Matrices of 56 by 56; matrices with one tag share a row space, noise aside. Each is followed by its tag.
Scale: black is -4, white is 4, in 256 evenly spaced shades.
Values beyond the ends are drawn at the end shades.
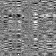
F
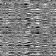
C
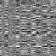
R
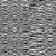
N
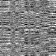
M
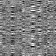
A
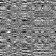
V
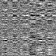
N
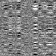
F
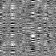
A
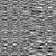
N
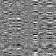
F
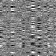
A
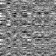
V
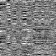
V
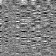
R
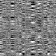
A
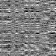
M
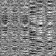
N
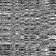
M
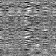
C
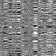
F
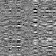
F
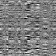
C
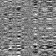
F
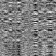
F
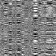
F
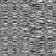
N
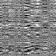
C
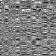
R
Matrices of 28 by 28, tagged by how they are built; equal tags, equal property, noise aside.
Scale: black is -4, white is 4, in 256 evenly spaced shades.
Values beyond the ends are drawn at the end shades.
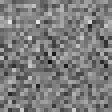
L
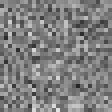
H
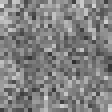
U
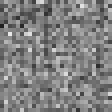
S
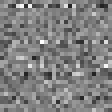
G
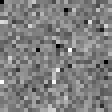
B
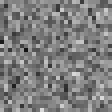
S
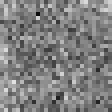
U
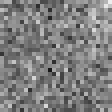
U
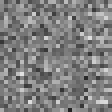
S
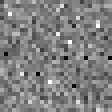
B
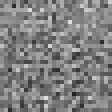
S
